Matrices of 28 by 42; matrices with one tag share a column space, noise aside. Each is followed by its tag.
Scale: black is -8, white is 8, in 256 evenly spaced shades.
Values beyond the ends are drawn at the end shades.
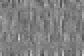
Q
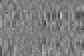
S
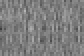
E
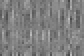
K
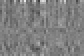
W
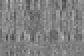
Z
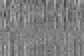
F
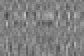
S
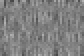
Q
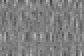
Q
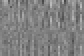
F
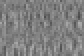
S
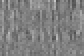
Z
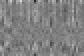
W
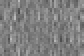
E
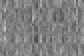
E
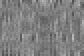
Q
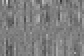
F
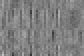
K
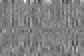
W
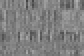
Z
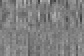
F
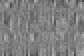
Q
